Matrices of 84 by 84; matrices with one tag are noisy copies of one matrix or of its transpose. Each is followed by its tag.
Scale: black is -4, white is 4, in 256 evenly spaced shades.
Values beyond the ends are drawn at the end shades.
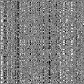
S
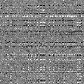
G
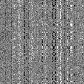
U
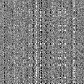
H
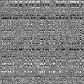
S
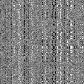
U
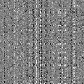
H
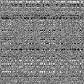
S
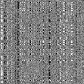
S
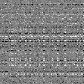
H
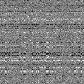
U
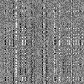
G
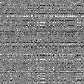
G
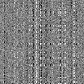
H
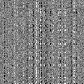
H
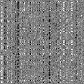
S
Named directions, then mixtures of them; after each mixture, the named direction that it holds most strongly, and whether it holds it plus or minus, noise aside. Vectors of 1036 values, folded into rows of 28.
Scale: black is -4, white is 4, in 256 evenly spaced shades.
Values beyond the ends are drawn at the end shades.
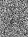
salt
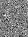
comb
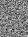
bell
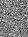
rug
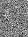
comb, plus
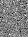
rug, plus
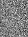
rug, plus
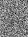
salt, plus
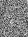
salt, minus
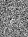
salt, minus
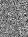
rug, minus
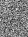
bell, minus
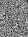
comb, minus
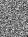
bell, minus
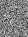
comb, plus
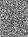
salt, plus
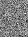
comb, plus
